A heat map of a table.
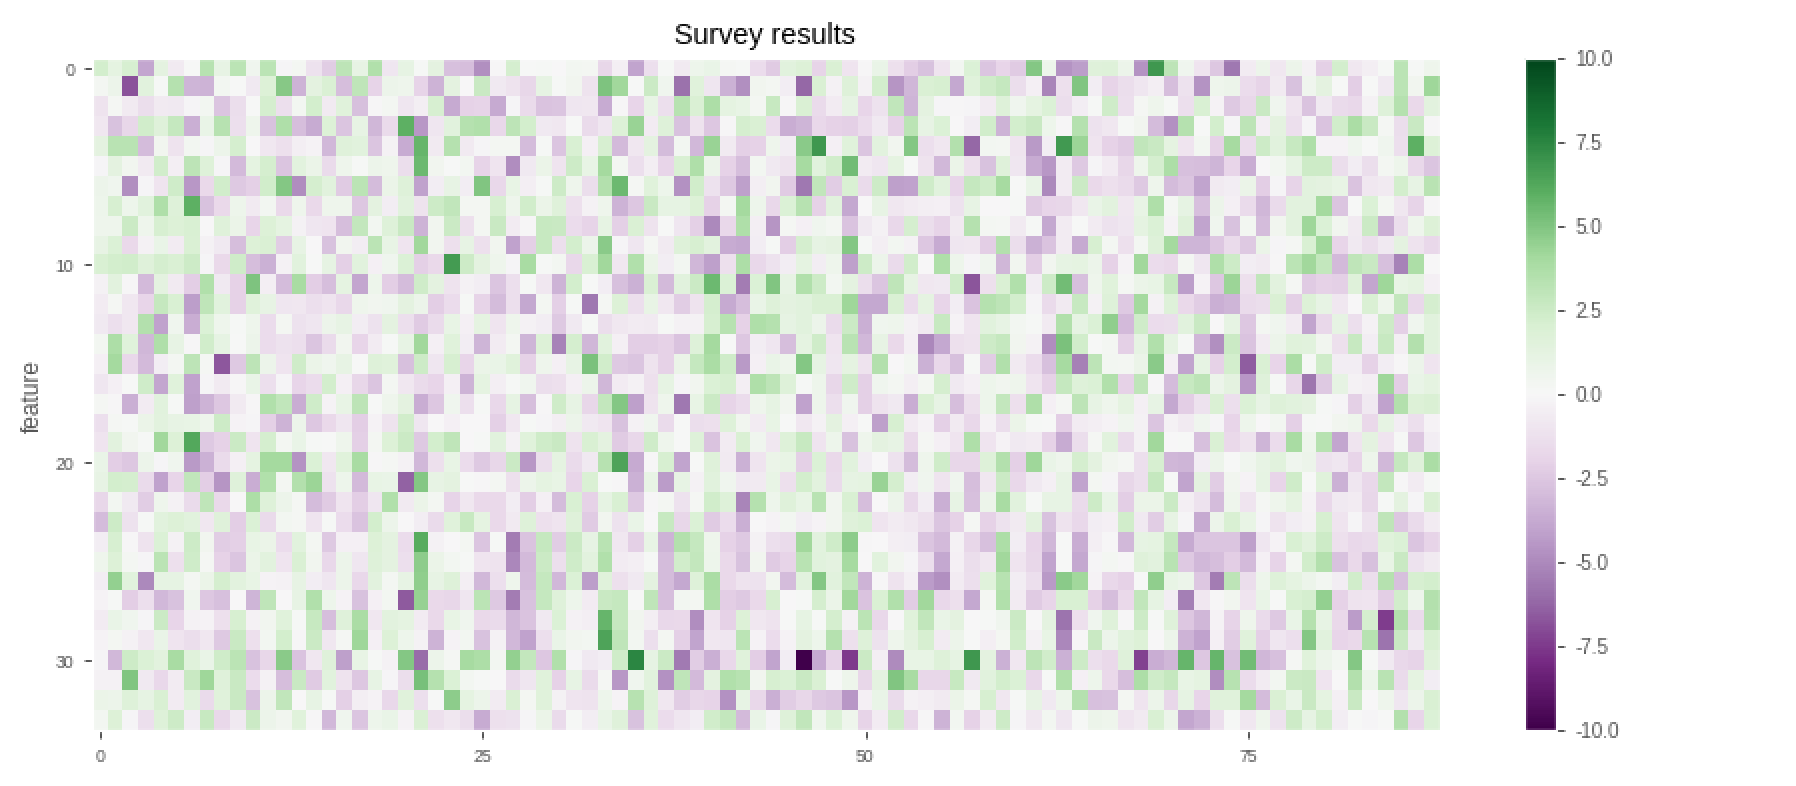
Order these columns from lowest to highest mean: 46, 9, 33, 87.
9, 46, 87, 33
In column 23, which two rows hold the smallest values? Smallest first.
2, 0
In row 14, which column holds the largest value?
63
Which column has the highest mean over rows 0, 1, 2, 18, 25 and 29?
85
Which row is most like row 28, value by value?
29
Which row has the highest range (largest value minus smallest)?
30
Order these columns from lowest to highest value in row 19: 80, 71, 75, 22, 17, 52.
17, 75, 71, 52, 22, 80
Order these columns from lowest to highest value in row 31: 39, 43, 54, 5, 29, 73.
73, 39, 54, 5, 43, 29
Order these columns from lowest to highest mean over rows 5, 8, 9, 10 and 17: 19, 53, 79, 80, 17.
53, 19, 17, 80, 79
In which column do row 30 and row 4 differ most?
46
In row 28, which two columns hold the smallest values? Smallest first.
84, 63
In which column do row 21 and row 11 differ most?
10
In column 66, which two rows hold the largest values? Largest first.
13, 16
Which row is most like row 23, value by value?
18
